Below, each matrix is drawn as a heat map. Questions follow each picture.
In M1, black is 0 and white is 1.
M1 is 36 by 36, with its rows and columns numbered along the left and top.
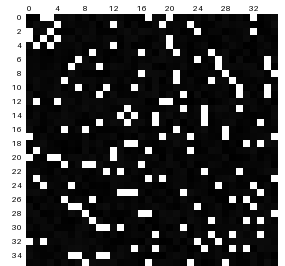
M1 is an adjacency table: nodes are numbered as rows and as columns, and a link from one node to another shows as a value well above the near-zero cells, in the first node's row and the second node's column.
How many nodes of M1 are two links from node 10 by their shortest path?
8
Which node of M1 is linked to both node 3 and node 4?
node 20
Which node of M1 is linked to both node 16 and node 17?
node 28
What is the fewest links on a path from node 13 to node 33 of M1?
2
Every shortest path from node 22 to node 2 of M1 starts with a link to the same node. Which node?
node 11
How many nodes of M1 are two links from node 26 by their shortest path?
4
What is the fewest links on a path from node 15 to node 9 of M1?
3
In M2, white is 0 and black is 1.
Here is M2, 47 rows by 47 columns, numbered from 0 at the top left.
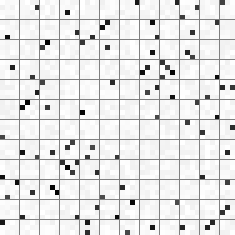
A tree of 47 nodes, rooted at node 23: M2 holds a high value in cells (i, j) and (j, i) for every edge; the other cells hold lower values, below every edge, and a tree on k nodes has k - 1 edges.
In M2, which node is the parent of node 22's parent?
8
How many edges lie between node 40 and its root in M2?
6
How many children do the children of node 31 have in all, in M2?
4
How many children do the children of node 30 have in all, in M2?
3
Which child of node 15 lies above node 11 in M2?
6
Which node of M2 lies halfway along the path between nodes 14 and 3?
41
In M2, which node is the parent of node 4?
43
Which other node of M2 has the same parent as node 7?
17
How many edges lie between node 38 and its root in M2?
4
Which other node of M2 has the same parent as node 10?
45
